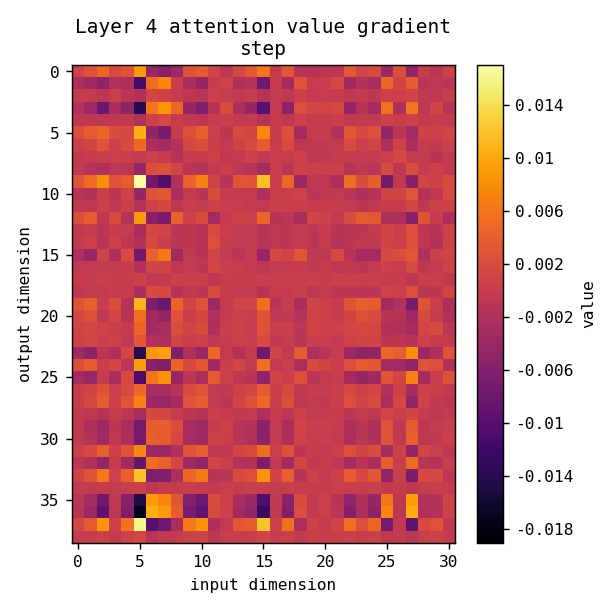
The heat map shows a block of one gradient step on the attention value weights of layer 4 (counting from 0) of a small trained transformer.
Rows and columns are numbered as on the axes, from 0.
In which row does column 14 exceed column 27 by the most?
37
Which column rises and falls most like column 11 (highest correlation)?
30
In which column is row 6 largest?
5
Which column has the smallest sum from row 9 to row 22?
7
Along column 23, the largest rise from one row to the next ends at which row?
24
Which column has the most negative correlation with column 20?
26
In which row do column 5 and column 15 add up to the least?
36
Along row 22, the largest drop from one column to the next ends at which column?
6
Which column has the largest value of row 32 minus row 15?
8
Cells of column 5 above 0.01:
5
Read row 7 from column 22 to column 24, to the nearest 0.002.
0 0 0
